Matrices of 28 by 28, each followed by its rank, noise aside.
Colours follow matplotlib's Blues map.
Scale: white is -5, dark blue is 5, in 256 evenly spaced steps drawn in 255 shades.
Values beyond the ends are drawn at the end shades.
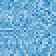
six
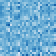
four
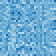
six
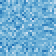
six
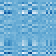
one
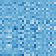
four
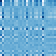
one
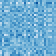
three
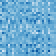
three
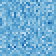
six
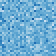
six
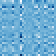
two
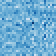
six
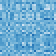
three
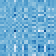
two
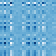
one
